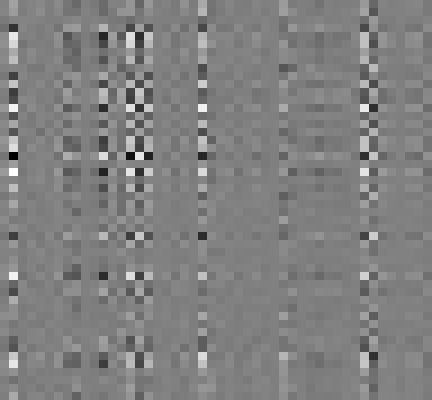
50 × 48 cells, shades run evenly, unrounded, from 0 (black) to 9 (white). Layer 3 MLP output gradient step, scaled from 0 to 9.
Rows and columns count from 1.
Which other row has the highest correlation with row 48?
49
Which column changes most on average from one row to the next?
2
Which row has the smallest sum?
20
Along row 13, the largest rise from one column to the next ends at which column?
16
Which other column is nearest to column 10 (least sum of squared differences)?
45
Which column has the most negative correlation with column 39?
13
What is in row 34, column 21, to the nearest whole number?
5
